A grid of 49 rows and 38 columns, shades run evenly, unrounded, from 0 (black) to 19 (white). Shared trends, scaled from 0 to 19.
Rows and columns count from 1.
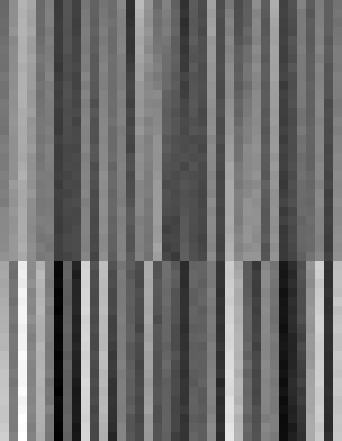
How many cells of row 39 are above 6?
25
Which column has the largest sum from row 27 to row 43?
3
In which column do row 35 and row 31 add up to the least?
7
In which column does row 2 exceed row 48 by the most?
16
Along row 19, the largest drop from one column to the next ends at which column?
32
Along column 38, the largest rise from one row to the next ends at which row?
30
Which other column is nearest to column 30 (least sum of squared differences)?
35
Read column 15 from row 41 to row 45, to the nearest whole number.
7 7 7 7 7
